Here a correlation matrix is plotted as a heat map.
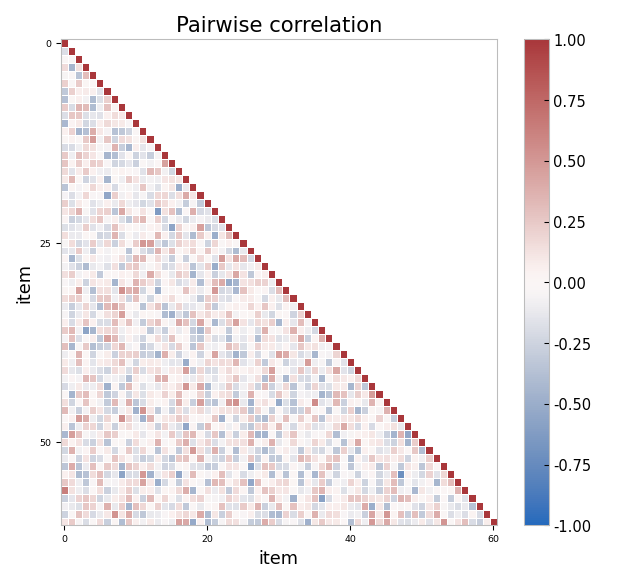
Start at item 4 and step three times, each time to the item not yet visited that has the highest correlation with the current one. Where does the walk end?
11
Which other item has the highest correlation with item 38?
41
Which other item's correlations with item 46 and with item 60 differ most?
34
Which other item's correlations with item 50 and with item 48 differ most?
17
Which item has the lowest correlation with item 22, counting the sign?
47
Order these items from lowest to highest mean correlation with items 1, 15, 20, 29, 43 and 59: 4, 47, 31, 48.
48, 4, 31, 47
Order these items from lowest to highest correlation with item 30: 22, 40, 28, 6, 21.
40, 6, 28, 21, 22
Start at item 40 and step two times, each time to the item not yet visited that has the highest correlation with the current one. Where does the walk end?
8
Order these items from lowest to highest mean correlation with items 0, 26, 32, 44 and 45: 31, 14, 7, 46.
7, 46, 31, 14
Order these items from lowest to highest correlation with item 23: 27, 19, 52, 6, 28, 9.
6, 28, 9, 27, 52, 19
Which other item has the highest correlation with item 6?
37
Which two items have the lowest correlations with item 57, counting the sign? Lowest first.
36, 32
